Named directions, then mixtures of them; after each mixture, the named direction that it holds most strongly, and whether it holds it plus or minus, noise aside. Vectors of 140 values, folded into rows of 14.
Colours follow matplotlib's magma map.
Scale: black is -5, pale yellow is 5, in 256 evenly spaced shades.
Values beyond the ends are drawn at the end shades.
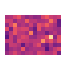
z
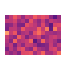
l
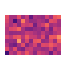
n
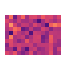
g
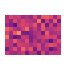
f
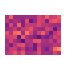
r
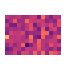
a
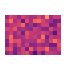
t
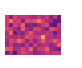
t, plus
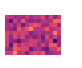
t, minus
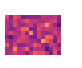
z, plus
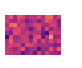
a, minus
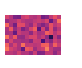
z, minus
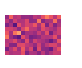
f, plus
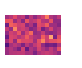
z, plus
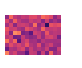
f, plus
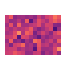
r, plus
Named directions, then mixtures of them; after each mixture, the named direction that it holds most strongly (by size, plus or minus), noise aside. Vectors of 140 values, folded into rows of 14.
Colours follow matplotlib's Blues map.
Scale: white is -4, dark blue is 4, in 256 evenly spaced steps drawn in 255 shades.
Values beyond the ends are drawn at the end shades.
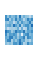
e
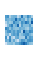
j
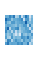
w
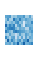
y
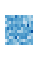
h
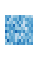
y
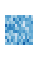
y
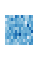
w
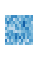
y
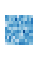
j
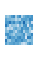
h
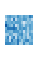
y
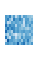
y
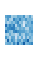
y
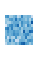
j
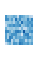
e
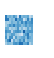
e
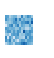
j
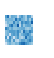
j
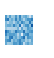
e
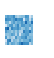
w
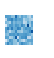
h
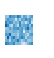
j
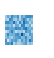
e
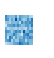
e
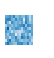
w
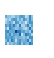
w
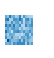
y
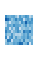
w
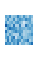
y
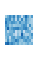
w
